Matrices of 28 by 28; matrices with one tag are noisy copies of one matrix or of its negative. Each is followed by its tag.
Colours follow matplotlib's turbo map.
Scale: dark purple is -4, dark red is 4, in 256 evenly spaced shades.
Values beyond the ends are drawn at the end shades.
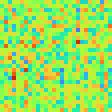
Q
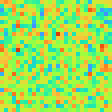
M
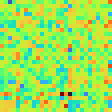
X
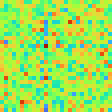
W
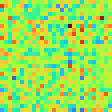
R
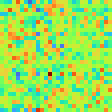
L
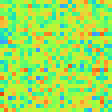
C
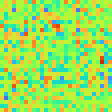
Q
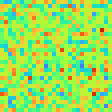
C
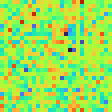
R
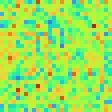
L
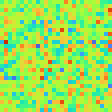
W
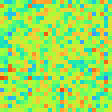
C
